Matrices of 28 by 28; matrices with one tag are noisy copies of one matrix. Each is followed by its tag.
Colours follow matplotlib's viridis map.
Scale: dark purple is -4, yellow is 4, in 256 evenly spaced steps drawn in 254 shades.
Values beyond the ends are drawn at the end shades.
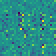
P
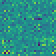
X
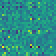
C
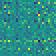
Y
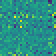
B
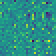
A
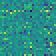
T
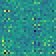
X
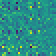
C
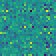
T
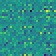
T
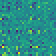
C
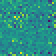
B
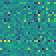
Y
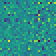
Y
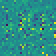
P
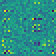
X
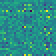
T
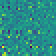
C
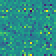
T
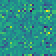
T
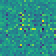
P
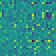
A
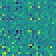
C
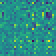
A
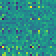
C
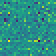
Y
